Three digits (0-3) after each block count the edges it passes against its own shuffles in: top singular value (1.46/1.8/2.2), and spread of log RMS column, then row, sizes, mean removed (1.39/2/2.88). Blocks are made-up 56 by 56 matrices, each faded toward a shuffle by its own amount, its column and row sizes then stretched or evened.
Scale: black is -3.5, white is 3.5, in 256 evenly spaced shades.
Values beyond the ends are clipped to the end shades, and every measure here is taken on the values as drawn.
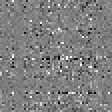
1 2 2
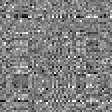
3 0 2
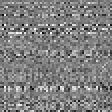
3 0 3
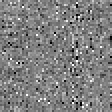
1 2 0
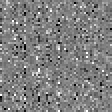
2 2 0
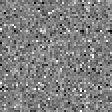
0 1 1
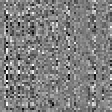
3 3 0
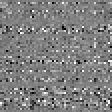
0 1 3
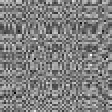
3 0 1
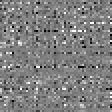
0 2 3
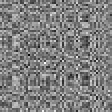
3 2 0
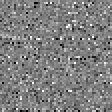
0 0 2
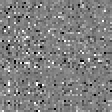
1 1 2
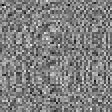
3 0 1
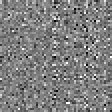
2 2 1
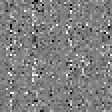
0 2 1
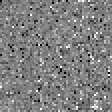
0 1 0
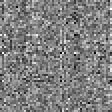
2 1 1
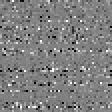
0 0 3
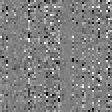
0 3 1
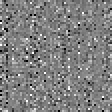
1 2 0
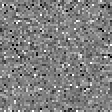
0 0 1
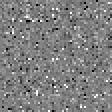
0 1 1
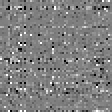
2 2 2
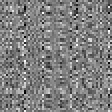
3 3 0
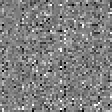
0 2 1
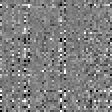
2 3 2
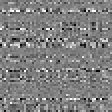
3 0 3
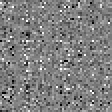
0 2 1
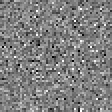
0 1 1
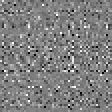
3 1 2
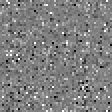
0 1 1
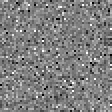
0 1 0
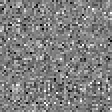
2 0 1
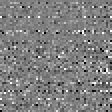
0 1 3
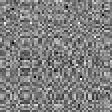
3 0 0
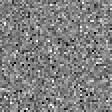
0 0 0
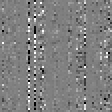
2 3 0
